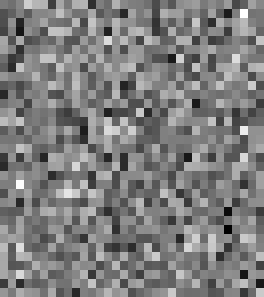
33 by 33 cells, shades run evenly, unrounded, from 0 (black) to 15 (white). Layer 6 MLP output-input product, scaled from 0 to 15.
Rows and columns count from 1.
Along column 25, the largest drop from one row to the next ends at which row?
9
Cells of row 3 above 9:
8
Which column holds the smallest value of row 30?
33
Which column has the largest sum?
25
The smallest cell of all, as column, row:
29, 26
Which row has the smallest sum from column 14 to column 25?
13
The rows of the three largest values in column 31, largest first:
2, 15, 18
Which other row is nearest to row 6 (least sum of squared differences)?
30
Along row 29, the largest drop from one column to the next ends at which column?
28
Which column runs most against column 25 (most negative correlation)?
23
